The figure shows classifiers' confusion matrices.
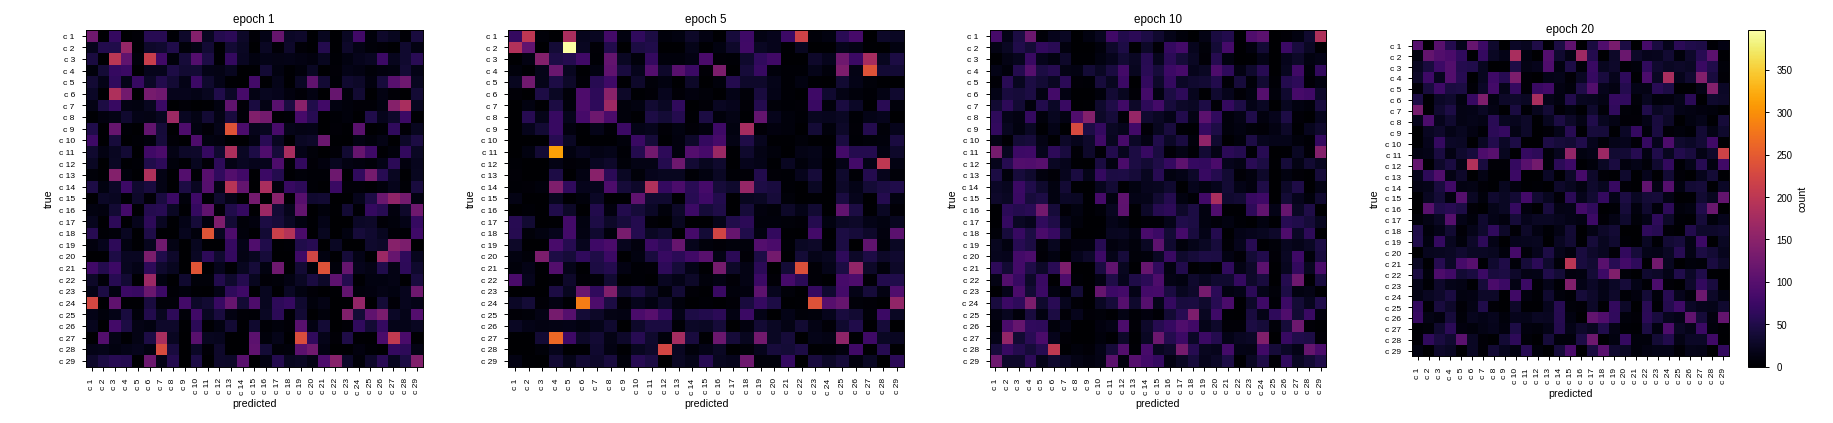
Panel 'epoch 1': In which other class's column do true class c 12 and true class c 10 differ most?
c 21
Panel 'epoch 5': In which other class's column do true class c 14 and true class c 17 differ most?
c 11
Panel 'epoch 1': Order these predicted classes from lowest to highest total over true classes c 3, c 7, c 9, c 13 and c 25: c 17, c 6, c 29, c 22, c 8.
c 8, c 22, c 29, c 17, c 6
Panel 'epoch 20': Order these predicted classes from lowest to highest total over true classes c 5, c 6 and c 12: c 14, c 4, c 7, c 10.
c 14, c 4, c 10, c 7
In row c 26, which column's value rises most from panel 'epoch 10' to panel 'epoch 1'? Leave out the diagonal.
c 19
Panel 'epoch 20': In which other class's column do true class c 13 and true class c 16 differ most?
c 28
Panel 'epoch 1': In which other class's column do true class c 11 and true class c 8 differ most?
c 18
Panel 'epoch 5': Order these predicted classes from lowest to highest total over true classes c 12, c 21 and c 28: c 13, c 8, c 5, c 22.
c 5, c 8, c 13, c 22
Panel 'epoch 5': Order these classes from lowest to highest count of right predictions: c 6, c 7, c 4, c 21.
c 21, c 7, c 6, c 4
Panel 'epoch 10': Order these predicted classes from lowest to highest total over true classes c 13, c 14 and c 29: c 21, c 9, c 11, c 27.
c 9, c 27, c 21, c 11
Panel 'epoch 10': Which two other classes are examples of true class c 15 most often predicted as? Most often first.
c 20, c 12
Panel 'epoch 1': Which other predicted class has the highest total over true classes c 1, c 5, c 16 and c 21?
c 10
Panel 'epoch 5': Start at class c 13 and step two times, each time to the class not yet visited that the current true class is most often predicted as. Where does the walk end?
c 8
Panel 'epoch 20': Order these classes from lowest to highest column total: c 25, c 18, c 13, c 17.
c 25, c 13, c 18, c 17
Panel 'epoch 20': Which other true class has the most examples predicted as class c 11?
c 12
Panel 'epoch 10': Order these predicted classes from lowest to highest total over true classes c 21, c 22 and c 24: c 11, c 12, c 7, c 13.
c 13, c 12, c 11, c 7
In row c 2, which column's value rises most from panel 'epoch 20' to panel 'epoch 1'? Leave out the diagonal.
c 4
